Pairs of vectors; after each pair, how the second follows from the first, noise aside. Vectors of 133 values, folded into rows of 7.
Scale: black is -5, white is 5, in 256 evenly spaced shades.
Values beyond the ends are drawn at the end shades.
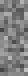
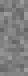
shrunk.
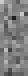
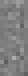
reversed, negated, shrunk.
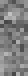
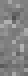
negated, partly zeroed.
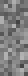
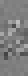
negated, partly zeroed.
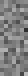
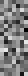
scaled up.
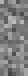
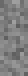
reversed, negated, shrunk.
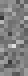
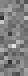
copied.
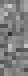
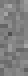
shrunk.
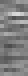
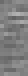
shrunk.
